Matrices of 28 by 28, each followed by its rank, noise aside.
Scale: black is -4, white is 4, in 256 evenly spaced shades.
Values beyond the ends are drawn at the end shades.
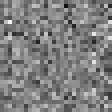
four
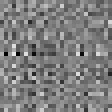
four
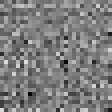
five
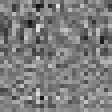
four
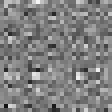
three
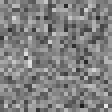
seven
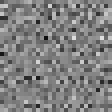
four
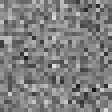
seven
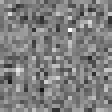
seven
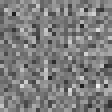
seven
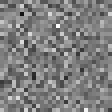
seven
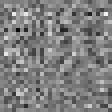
five
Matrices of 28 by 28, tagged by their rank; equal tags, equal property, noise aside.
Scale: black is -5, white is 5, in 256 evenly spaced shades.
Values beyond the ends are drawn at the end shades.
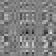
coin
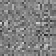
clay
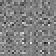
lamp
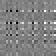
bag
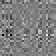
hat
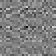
hat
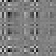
bag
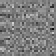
lamp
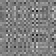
coin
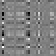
bag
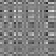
bag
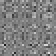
hat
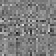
lamp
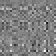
hat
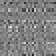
hat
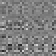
coin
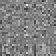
clay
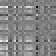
bag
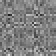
hat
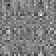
lamp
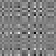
bag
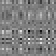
bag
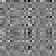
coin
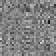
clay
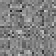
lamp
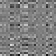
coin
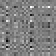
coin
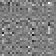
lamp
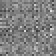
lamp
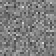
clay
